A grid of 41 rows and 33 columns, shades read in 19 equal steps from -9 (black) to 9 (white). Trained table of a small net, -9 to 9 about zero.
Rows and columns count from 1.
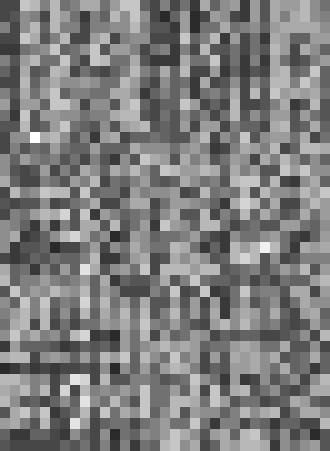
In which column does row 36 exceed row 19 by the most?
7
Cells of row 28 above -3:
26
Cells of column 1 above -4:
29
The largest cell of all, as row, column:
13, 4
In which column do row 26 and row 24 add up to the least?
12
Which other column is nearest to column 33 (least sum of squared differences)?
5
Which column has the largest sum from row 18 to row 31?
9
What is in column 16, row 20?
-3
